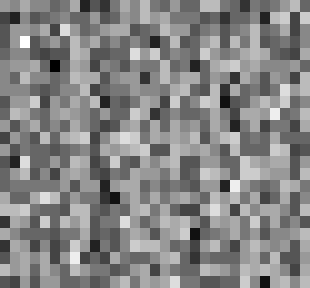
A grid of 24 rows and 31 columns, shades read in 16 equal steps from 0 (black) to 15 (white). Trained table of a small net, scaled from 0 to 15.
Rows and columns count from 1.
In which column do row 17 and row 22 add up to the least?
11
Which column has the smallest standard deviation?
26
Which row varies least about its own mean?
23
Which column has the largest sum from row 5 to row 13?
14
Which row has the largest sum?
12
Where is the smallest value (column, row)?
6, 6
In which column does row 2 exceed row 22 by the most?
29
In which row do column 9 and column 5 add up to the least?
1
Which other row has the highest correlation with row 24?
2
